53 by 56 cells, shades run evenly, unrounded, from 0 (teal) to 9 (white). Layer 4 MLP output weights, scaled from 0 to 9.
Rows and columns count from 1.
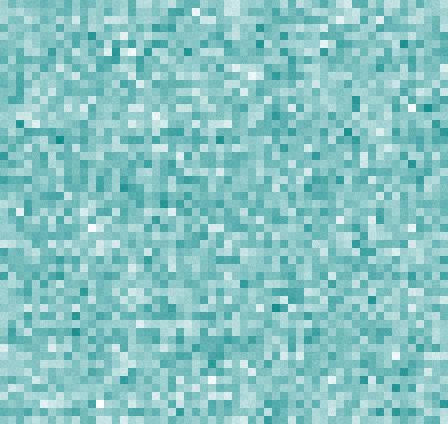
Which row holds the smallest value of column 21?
26
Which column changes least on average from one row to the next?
11
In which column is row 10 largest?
32
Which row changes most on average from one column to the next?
7
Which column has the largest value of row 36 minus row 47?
51
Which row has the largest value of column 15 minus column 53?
44
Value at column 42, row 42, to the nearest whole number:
5
